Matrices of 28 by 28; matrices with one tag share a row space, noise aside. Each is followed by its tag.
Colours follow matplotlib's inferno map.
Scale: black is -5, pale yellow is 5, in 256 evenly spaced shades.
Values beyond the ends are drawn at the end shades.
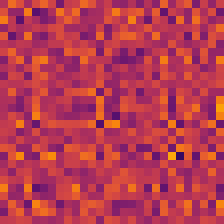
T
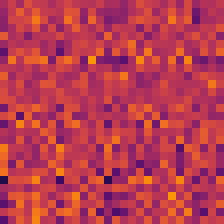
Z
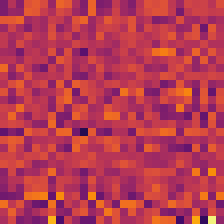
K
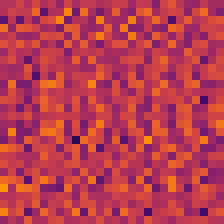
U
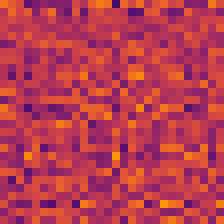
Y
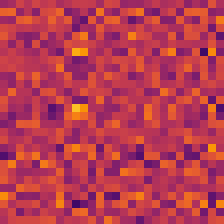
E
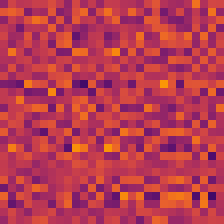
K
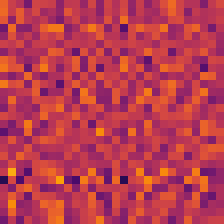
U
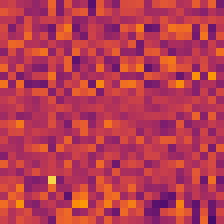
K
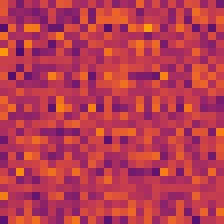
Z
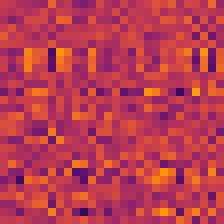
K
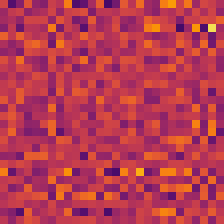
K
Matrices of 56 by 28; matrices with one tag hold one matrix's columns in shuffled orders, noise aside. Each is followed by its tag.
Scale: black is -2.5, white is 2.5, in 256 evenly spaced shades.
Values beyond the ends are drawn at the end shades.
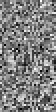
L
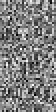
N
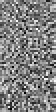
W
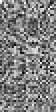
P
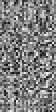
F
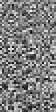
W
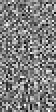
W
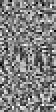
L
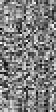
F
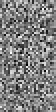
P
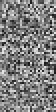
P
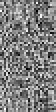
F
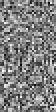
L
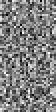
N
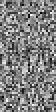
L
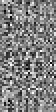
F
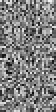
N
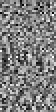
L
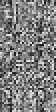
F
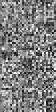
F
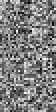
N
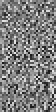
W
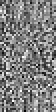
F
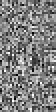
L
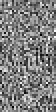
L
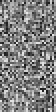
F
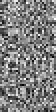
N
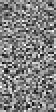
W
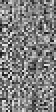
F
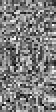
L
